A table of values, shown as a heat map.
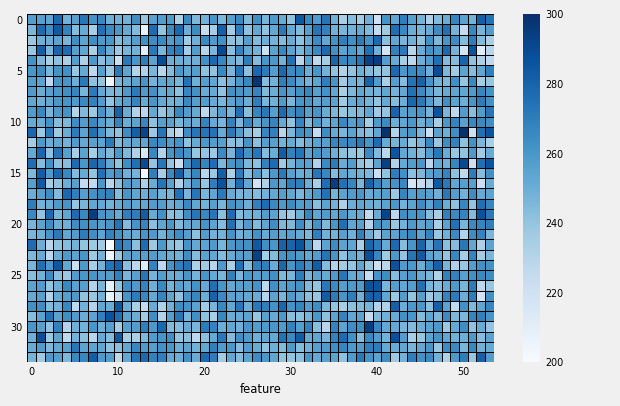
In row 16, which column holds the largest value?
35
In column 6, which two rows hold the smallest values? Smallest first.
16, 4
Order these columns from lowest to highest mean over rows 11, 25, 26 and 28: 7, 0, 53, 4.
7, 4, 0, 53
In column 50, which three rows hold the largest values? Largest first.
11, 14, 4
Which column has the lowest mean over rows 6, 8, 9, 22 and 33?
9
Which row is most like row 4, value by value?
30
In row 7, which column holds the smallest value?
36
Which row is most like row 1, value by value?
15
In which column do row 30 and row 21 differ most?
39
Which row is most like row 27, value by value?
26
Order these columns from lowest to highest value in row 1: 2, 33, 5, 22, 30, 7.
7, 5, 30, 2, 33, 22
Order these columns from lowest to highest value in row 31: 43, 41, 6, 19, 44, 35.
19, 44, 6, 41, 43, 35
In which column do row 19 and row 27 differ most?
52
